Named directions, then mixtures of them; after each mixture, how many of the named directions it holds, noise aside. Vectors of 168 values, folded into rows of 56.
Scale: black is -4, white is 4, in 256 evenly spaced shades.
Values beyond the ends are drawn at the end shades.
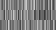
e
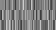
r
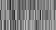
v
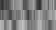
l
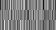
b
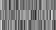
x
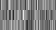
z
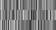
two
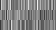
four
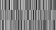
three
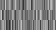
one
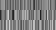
three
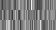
three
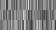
two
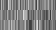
four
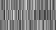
one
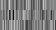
two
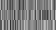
three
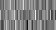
three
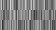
four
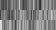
two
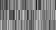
four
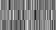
three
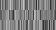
three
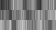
one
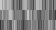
one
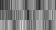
two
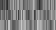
two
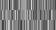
four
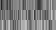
three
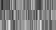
three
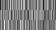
one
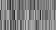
one
